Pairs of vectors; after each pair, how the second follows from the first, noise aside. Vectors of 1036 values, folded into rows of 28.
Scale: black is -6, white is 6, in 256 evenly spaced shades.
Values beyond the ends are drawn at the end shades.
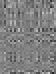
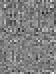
negated.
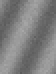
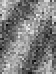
wrapped around, scaled up.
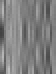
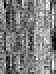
reversed, scaled up.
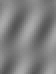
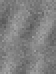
negated, shrunk.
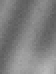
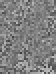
sign-scrambled.
